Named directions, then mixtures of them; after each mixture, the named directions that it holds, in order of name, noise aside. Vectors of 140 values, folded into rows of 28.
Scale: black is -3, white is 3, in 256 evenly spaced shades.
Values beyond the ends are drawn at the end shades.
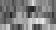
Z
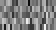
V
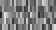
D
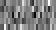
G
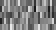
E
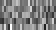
E, V.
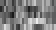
G, Z.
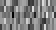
G, V.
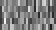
D, E.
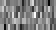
G.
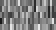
E.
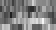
Z.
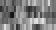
G, Z.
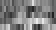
Z.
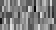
E.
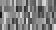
D.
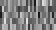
D, E.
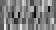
E, G.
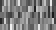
E.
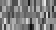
E, V.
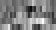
Z.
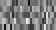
V.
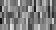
E.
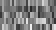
D, Z.
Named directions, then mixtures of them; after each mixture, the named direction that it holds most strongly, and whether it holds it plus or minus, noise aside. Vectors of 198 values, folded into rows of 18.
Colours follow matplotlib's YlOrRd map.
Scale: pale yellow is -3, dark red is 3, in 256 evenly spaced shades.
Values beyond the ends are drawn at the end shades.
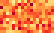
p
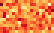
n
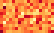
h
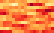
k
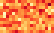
n, minus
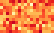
p, minus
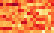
k, minus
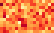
n, plus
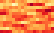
k, plus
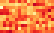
k, plus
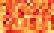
h, minus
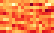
k, plus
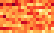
k, minus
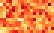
n, minus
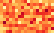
h, minus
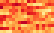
k, minus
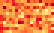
h, plus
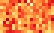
p, minus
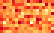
h, plus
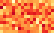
p, plus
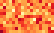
h, plus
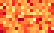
h, plus
